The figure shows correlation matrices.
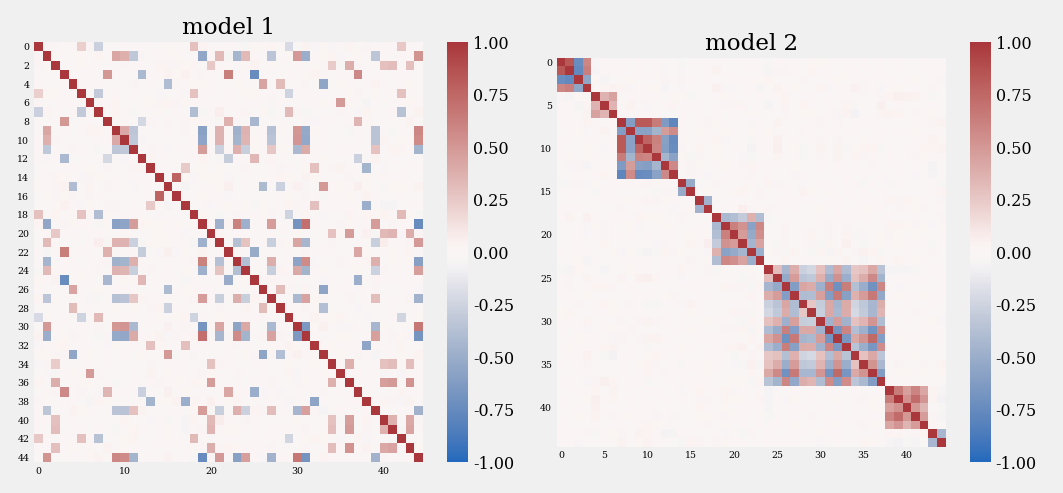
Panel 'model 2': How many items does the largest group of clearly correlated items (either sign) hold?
14
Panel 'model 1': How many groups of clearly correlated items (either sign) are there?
8
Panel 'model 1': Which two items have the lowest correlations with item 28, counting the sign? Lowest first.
33, 15
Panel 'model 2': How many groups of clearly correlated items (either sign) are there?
9
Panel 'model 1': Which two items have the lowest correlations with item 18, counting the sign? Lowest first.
7, 29
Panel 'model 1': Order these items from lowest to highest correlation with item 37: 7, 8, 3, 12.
12, 7, 8, 3
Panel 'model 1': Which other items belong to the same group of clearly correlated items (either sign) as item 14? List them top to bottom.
16
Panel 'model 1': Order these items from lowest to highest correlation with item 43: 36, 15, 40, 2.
15, 2, 40, 36
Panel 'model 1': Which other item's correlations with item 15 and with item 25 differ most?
3
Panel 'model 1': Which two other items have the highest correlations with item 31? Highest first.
19, 23
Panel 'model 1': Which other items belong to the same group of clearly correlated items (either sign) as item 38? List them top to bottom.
13, 17, 32
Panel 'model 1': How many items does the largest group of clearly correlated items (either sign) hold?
13
